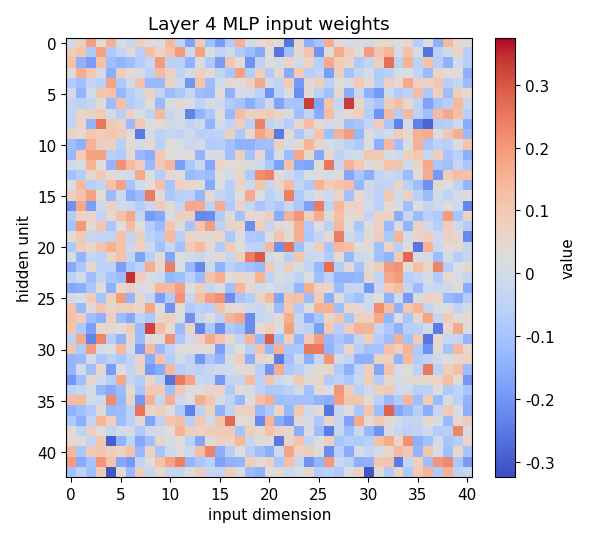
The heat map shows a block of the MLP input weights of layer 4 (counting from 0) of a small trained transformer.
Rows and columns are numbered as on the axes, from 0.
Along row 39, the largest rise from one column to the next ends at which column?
22
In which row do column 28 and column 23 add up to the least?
5
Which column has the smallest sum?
40
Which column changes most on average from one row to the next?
26
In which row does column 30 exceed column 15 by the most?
28
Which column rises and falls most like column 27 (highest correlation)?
1
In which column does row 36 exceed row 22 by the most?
7
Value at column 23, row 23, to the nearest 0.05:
-0.05
